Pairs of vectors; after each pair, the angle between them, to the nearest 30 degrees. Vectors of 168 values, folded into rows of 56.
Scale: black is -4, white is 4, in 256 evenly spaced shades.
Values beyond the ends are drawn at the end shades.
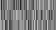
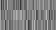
30 degrees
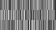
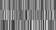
60 degrees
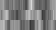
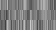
120 degrees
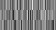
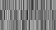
120 degrees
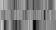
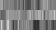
60 degrees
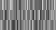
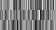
30 degrees
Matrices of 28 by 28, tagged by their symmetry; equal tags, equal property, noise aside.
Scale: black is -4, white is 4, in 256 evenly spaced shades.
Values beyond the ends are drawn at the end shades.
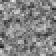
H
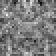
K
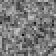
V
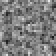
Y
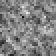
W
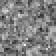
V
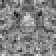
K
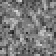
H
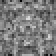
K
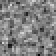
W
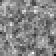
V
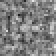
Y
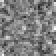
Y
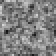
V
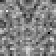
K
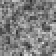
V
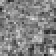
V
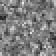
H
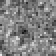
W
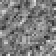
V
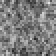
H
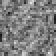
H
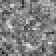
W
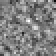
W
